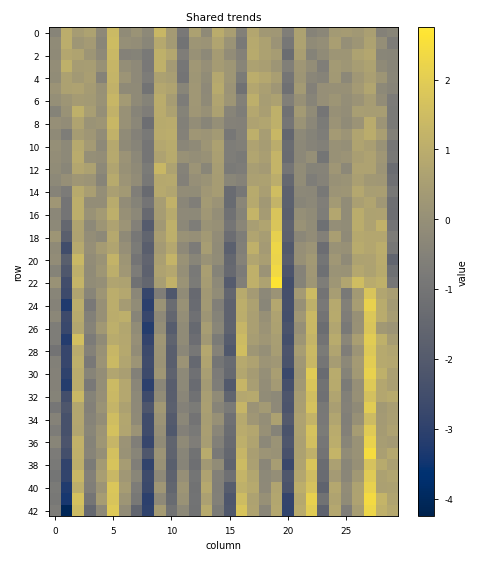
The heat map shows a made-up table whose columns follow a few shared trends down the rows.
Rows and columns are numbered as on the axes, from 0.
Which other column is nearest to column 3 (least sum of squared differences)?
14
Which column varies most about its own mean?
1
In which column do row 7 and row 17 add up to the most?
19
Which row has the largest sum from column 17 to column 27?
22
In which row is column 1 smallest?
42
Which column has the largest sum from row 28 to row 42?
27
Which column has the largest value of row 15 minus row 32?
10
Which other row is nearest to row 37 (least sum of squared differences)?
36
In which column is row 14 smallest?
20
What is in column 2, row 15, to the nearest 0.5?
1
